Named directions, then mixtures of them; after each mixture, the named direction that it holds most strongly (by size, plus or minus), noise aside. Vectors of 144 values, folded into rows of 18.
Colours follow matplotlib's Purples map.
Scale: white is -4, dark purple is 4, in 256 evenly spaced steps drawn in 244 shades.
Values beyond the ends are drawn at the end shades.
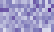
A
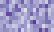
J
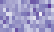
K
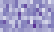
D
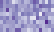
K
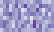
D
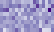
A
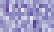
D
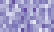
J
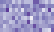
A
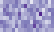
D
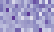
A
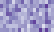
J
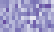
K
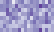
J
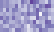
K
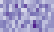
D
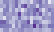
D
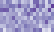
A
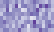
J
